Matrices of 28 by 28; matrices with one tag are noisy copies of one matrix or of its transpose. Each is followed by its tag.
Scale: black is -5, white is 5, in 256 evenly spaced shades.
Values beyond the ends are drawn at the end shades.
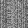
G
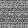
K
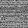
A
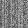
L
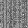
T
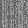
L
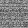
T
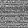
A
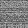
K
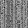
A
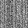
A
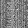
G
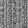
T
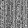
A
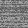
A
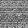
K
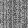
T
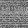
G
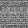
G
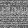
G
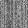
A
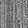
A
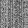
K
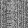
G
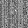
L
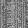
G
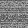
K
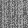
L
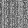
L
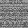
T
